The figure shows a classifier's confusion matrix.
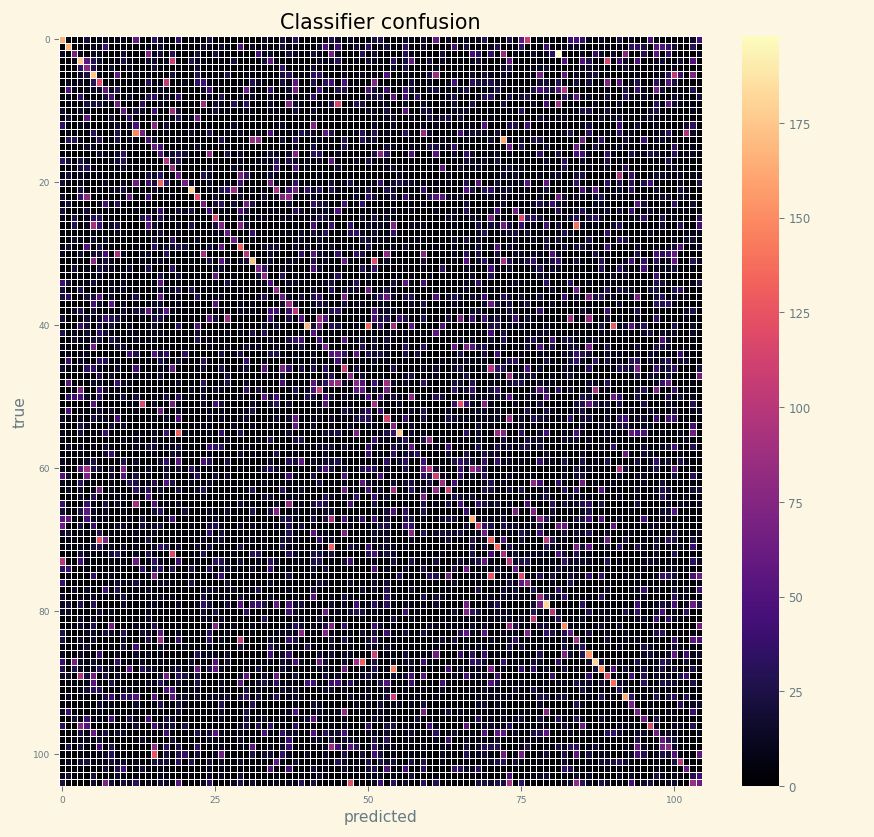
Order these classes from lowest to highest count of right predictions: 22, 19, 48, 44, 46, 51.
44, 19, 48, 51, 46, 22
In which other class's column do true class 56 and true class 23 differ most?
60
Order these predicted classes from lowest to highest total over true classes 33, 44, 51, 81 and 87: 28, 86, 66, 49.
28, 66, 86, 49
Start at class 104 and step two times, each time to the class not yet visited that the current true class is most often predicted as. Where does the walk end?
73
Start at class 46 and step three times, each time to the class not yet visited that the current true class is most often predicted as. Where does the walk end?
17
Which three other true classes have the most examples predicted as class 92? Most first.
2, 58, 53
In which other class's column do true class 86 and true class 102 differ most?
51
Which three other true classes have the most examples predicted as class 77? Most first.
81, 62, 66
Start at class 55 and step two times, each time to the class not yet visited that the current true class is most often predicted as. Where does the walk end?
91
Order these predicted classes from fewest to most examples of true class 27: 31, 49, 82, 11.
11, 49, 82, 31
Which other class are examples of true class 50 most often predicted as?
57
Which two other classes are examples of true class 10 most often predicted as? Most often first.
18, 56
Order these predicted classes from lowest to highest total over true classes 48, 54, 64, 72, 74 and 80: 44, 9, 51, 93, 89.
93, 89, 9, 44, 51
